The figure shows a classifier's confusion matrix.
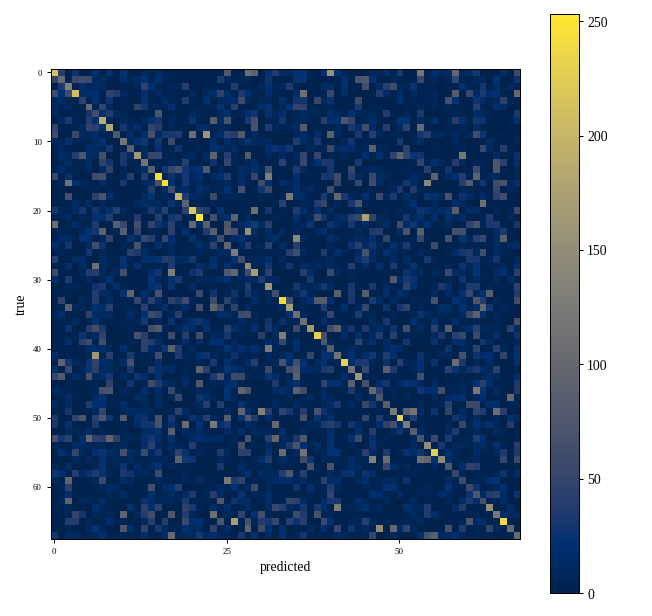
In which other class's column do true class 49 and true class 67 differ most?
30
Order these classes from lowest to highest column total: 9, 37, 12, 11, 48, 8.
9, 37, 11, 12, 48, 8
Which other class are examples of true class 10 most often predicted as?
17
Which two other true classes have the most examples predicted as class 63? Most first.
32, 66
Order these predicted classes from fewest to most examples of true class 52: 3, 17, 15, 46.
3, 15, 46, 17
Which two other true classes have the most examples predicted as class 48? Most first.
56, 43
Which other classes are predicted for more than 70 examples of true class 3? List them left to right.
36, 58, 67
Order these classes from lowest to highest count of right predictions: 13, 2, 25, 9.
9, 25, 13, 2
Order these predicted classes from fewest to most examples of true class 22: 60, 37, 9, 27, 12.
27, 37, 60, 12, 9
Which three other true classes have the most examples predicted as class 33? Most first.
38, 55, 42
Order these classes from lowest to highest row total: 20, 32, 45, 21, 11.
11, 45, 32, 20, 21
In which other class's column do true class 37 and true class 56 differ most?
46
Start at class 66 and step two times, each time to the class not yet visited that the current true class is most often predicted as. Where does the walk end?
18
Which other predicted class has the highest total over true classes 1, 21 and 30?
45
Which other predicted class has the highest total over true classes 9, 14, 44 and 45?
22
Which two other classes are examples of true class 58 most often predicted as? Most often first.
34, 15
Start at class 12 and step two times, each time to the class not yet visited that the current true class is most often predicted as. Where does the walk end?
25
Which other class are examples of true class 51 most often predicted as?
23
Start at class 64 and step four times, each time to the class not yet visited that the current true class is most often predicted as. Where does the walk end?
15
